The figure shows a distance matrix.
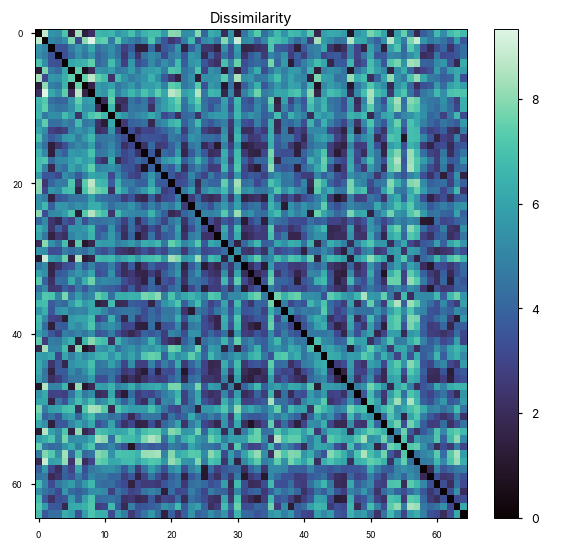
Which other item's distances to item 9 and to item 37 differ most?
23
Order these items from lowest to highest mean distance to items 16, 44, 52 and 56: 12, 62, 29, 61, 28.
62, 29, 61, 12, 28
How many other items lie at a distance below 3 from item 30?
9
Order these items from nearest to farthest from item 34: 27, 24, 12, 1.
27, 12, 24, 1
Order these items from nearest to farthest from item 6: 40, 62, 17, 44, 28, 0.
62, 40, 44, 17, 28, 0
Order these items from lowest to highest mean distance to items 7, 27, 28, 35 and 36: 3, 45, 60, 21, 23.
3, 45, 60, 23, 21
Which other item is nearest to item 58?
25
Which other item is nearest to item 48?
13
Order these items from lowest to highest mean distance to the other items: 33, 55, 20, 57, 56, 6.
33, 55, 20, 6, 57, 56
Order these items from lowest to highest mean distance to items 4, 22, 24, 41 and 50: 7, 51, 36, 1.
1, 51, 36, 7
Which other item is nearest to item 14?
55
